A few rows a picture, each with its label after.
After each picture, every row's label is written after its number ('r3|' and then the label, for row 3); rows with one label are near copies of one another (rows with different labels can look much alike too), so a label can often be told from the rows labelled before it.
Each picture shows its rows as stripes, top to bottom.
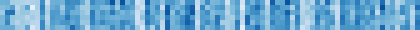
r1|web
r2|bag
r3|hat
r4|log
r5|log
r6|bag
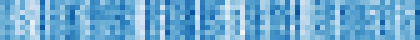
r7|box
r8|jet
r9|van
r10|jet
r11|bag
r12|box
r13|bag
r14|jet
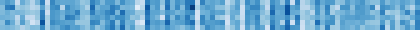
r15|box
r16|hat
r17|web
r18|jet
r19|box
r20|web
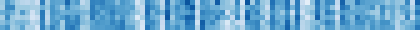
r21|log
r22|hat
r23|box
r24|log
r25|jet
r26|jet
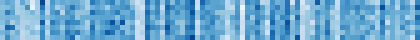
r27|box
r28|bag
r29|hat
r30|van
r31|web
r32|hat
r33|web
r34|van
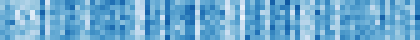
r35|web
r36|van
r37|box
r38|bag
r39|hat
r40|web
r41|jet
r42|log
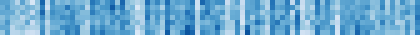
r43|box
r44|web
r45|box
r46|van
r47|bag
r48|log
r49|log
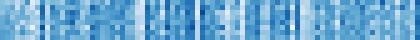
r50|bag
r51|box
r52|jet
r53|jet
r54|van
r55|box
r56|jet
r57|box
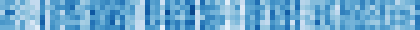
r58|jet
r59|van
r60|hat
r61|web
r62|box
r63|jet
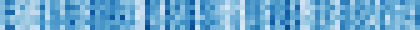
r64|hat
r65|jet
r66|hat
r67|web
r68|van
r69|hat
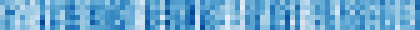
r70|bag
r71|van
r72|hat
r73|jet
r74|box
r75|jet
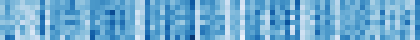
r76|van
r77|van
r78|web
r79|box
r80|web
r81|box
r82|box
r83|hat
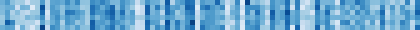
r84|log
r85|box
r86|web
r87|web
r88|hat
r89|box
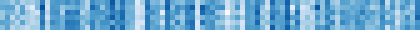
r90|web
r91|box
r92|jet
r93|web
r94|jet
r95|web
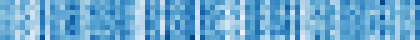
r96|bag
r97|jet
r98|box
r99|bag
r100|jet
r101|jet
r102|bag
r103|box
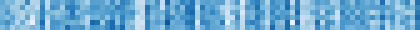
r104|bag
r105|jet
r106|van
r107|bag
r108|box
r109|web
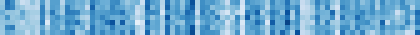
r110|hat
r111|hat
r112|jet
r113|log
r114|web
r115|hat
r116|van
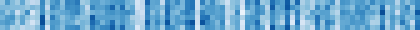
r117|jet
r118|web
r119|bag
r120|box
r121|box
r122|web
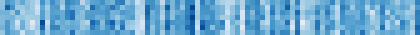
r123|jet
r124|hat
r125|van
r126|van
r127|box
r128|box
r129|van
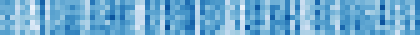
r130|box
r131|bag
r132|box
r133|web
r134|bag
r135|log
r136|jet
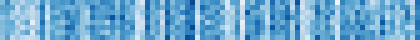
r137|van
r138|box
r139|log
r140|web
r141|bag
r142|van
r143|bag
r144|log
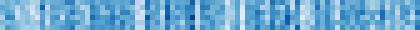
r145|van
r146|box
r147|bag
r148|hat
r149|web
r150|van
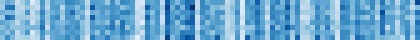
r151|bag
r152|hat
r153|bag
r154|hat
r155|bag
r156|web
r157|bag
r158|log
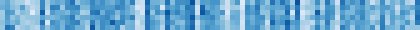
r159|van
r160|jet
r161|box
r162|van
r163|web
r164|hat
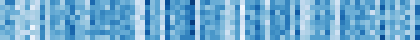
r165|hat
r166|bag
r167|van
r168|log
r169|hat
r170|bag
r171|van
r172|bag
